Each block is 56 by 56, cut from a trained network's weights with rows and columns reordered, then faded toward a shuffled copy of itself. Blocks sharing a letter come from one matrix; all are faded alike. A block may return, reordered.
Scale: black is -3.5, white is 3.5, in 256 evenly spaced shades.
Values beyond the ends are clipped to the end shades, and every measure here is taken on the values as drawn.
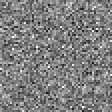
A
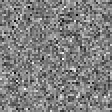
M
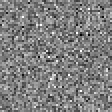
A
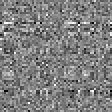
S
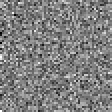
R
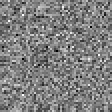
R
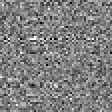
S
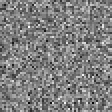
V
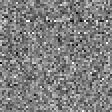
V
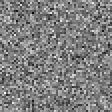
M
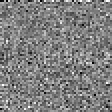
S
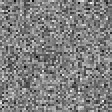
R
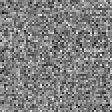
R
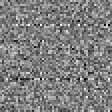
S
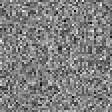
R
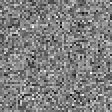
M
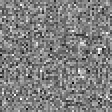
A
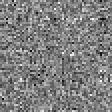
A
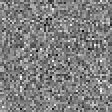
A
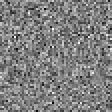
R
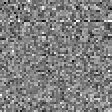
S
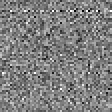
S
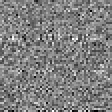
S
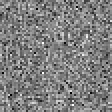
V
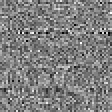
S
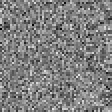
R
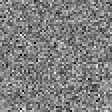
R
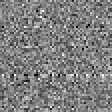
S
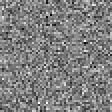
R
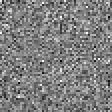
A
